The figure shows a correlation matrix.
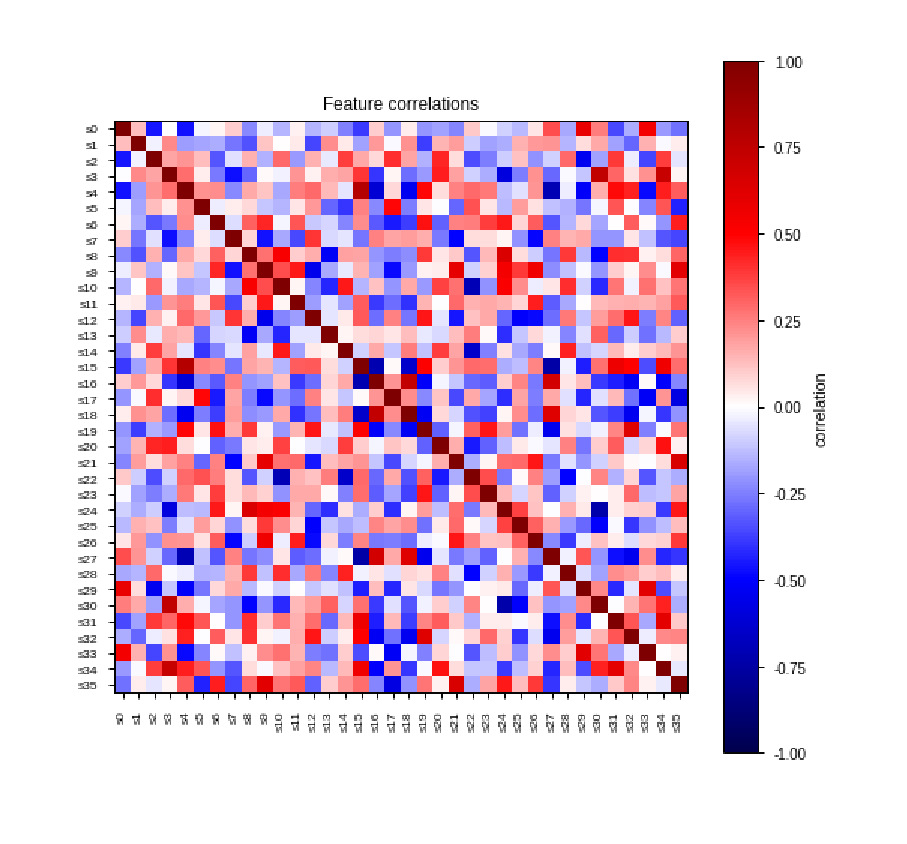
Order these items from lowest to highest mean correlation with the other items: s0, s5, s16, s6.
s16, s0, s5, s6
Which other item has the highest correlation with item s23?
s19
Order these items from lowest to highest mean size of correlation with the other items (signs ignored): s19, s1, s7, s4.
s1, s7, s19, s4
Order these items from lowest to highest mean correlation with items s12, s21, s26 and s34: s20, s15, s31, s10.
s10, s20, s31, s15
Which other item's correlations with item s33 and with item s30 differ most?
s24
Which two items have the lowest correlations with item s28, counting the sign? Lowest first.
s22, s26
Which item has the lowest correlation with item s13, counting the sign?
s8
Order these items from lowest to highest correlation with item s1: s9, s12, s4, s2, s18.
s12, s4, s2, s9, s18
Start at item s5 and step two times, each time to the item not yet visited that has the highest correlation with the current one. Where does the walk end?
s2
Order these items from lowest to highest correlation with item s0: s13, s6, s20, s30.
s20, s13, s6, s30
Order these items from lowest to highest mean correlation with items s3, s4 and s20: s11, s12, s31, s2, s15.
s12, s11, s2, s31, s15
